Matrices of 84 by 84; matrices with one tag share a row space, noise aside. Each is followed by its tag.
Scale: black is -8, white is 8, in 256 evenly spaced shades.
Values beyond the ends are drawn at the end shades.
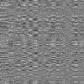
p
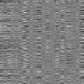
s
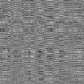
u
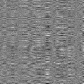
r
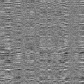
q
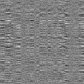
q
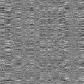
q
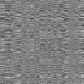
q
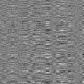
r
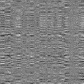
q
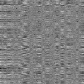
s
